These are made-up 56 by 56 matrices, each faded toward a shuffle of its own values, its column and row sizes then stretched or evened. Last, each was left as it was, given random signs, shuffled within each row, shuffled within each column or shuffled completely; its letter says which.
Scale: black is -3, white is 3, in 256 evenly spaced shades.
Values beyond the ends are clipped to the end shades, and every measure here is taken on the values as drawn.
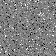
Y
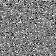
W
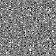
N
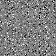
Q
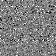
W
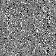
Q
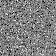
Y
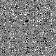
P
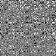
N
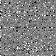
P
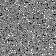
Y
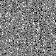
Q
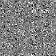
P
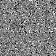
W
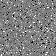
Y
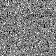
Y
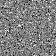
Y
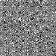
N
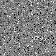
Q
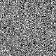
P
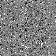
Q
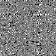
P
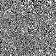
P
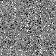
Q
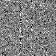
Q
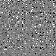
N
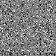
P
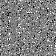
Q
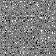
N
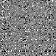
N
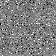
W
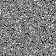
Y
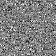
W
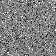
Y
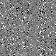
Q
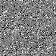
W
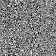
Q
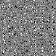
N
